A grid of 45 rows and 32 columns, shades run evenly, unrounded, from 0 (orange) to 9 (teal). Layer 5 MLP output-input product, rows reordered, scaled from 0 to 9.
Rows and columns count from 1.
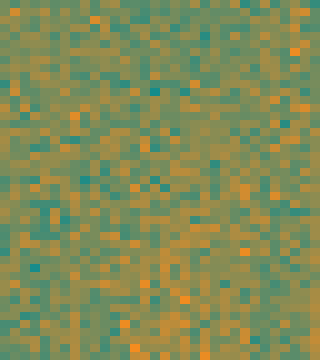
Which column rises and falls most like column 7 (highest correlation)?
28
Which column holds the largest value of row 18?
8
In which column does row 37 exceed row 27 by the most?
10
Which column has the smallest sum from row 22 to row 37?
19
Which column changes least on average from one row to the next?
32
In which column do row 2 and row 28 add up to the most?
20
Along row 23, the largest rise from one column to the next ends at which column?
16
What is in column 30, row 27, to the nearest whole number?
8
